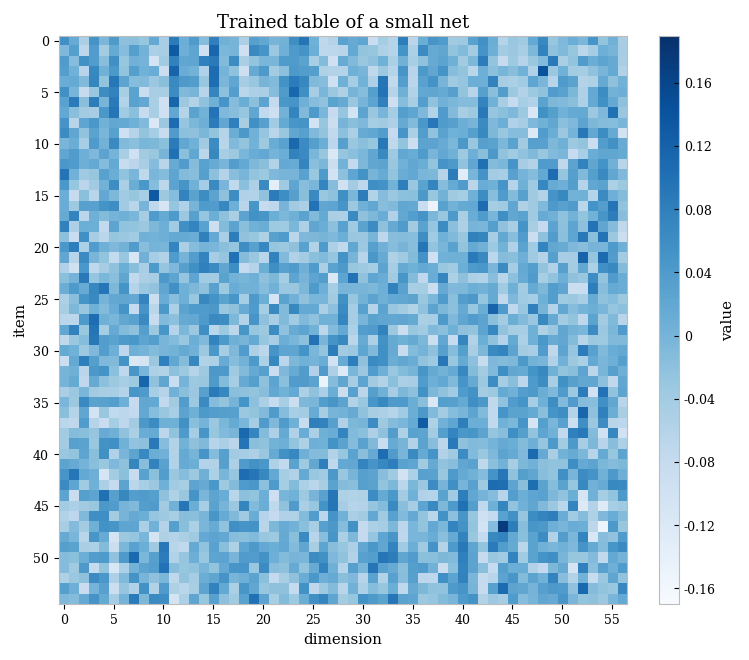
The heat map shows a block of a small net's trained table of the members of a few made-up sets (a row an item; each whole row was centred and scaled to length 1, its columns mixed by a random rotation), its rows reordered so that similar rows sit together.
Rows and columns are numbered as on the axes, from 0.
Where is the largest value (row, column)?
47, 44
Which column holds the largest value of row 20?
36
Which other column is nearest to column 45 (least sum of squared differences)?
35
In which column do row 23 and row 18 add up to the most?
53
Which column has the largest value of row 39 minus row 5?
18
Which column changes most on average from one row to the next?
52
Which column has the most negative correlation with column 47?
42
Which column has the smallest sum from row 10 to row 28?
27
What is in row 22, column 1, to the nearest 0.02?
-0.1
